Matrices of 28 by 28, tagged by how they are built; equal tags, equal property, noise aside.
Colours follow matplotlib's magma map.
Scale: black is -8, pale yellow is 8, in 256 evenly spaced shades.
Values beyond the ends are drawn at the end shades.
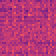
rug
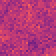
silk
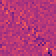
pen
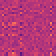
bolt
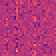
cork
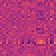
bolt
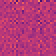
bolt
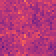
silk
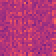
rug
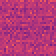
rug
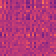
bolt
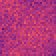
silk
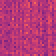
rug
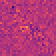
pen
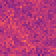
silk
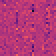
cork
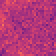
silk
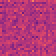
rug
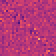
pen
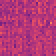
rug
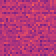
rug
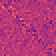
pen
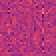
cork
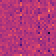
cork
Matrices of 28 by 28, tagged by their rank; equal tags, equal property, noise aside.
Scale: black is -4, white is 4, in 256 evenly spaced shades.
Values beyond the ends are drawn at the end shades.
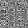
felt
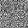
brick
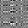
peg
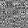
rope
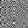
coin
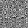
rope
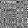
coin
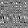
felt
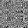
rope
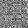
brick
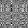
peg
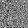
brick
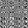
peg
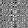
coin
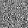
rope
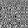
felt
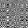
peg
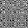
coin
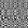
peg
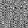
felt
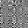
peg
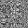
brick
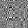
coin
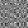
peg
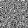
rope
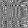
coin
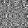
rope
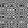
coin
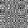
peg
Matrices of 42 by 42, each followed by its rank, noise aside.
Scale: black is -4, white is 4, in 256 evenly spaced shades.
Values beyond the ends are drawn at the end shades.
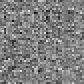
seven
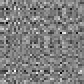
three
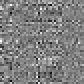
four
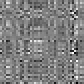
three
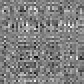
five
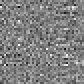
six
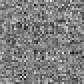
seven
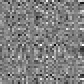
three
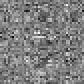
four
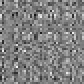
five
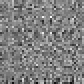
six
